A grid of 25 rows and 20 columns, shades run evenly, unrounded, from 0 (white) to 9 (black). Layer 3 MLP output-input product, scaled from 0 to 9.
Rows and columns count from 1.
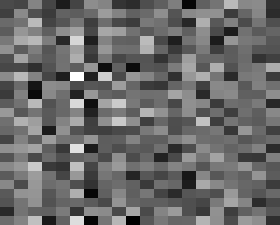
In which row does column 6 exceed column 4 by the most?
11
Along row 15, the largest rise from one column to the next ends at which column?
4
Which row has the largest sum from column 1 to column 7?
1
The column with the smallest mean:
6
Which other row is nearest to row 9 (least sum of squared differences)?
17
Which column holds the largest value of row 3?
14
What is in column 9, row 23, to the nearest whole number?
4
